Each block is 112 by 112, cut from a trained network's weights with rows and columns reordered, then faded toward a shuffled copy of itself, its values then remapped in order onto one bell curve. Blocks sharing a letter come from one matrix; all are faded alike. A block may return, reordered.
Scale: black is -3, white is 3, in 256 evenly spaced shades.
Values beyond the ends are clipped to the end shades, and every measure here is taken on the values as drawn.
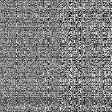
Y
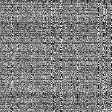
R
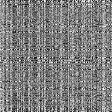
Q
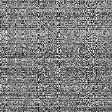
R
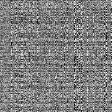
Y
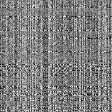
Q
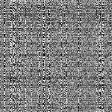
Y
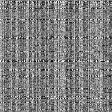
Q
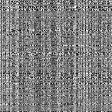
Q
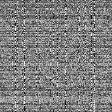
R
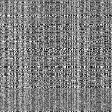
Q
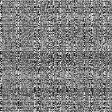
Y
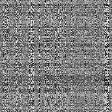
Y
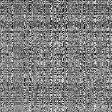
Y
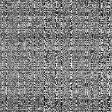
Y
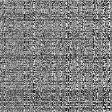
Y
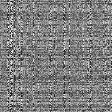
Y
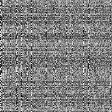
R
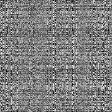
Y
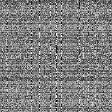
R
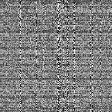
R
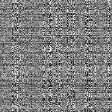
Y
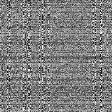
R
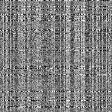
Q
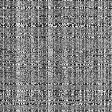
Q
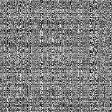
Y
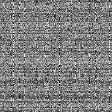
R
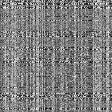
Q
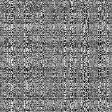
Y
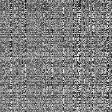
Y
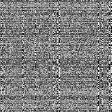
R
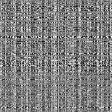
Q
